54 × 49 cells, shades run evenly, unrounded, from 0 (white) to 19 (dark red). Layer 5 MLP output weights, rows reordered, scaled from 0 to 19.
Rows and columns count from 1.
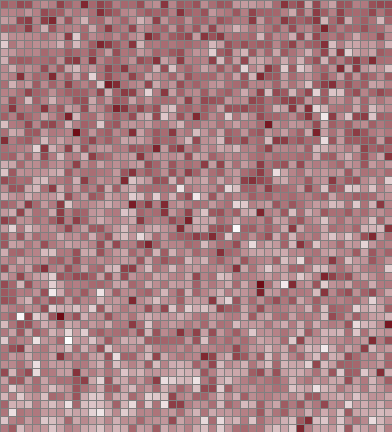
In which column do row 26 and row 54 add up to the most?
17
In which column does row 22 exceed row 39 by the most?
24
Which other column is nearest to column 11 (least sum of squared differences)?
48
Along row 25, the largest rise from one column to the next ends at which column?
9
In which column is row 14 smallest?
40
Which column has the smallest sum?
41
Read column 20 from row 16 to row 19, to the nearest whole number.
10 13 13 17
